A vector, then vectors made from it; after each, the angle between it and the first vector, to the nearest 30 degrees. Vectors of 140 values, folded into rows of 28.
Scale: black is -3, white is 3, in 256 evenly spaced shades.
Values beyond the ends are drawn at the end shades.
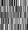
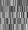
120 degrees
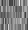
30 degrees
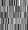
30 degrees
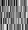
60 degrees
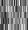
30 degrees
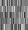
60 degrees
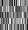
30 degrees
